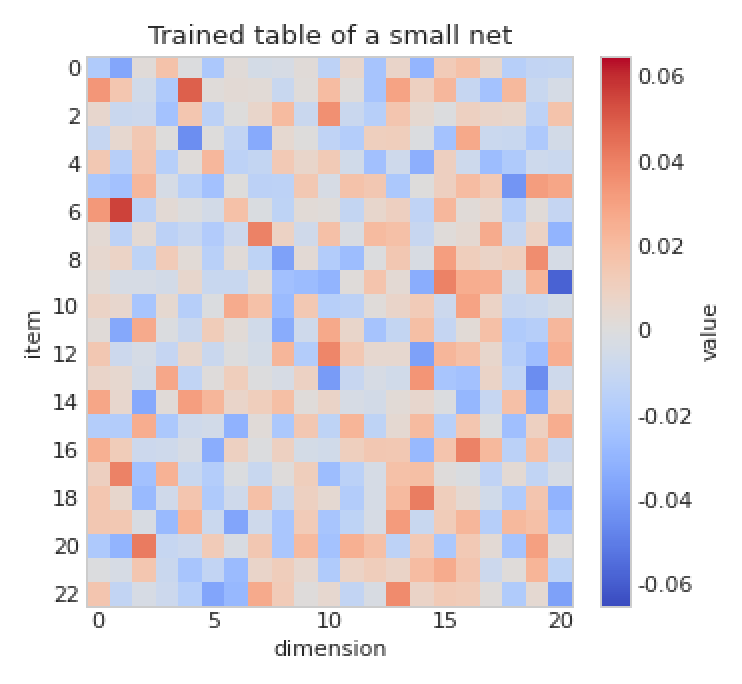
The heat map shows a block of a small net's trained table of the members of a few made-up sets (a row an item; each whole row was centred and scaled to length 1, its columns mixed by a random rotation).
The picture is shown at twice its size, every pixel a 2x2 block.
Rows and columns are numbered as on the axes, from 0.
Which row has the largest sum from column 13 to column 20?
8
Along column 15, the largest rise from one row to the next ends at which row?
21
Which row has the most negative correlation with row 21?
14
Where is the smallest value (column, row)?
20, 9
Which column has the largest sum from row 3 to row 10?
16
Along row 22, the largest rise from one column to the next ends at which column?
7
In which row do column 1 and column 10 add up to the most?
6
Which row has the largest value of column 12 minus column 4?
3
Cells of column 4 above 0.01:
5
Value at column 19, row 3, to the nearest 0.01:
-0.02
